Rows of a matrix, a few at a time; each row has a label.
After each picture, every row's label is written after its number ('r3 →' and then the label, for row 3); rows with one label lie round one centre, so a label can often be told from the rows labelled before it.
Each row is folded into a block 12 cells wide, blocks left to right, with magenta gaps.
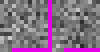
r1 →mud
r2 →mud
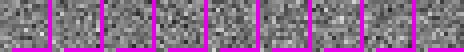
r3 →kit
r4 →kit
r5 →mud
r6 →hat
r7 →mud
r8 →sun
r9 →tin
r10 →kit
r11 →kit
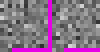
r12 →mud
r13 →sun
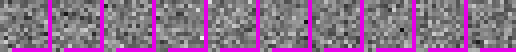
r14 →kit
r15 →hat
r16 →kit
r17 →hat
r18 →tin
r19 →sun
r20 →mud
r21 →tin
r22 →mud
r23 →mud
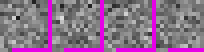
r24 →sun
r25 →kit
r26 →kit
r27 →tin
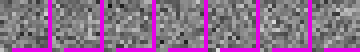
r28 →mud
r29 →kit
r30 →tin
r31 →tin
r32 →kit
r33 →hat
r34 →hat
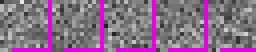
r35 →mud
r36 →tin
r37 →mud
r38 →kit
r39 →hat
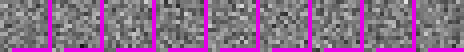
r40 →kit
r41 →mud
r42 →tin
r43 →kit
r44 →kit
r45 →hat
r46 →kit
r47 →kit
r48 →tin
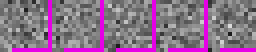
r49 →kit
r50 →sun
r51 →tin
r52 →mud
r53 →hat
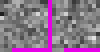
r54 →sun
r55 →kit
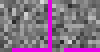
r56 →tin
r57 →mud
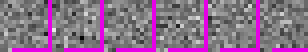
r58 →kit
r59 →hat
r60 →sun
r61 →mud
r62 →mud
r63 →kit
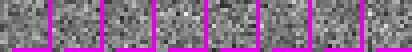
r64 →kit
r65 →hat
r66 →sun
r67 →hat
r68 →tin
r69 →hat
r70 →tin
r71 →hat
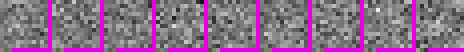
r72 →sun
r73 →mud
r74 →sun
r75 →sun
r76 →sun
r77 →sun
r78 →hat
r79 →tin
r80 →tin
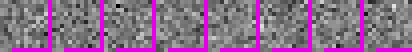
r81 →mud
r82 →mud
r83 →sun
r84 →tin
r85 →mud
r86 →hat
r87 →kit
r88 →sun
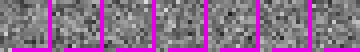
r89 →hat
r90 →tin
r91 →tin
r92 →mud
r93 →hat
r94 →sun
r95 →mud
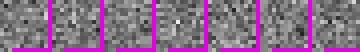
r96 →hat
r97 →mud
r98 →tin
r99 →mud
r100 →sun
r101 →tin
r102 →kit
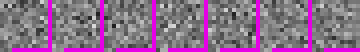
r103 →tin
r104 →mud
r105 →mud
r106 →mud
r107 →hat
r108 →hat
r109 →sun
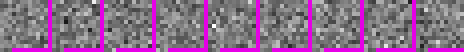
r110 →hat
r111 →tin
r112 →kit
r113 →mud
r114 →tin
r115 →hat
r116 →hat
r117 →sun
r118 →sun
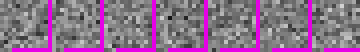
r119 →tin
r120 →sun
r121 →kit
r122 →kit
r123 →kit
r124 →sun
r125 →sun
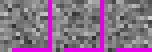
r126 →hat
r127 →hat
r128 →sun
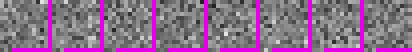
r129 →tin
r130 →kit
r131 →hat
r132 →kit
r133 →hat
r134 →mud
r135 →kit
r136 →mud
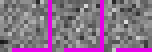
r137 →tin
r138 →kit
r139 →mud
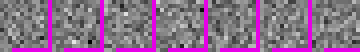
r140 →mud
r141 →sun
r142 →mud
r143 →tin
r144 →hat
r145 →sun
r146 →tin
